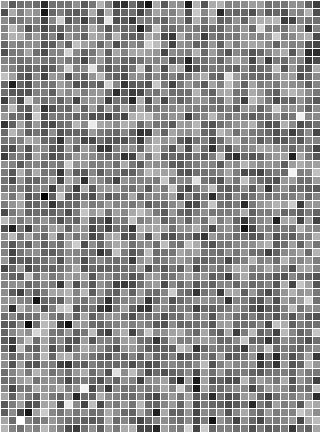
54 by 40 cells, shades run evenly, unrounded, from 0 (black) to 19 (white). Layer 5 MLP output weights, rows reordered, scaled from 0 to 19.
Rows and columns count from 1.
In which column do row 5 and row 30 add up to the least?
26
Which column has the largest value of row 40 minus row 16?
6
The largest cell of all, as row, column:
53, 3
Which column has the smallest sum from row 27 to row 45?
35
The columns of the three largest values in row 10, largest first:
29, 1, 13
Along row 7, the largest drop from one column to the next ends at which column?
39
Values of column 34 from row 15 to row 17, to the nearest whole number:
8 6 8
